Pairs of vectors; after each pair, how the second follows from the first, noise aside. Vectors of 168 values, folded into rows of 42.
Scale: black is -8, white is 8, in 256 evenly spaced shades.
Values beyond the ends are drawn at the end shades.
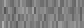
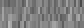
reversed, negated.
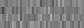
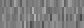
reversed.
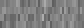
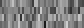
reversed, scaled up.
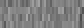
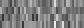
wrapped around, negated, scaled up.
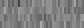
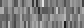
reversed, scaled up.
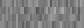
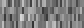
reversed, scaled up.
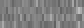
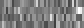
scaled up.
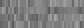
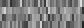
wrapped around, negated, scaled up.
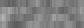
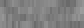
reversed, shrunk.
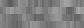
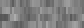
reversed, negated.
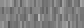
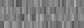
reversed, negated.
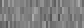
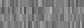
reversed.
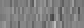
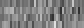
scaled up.
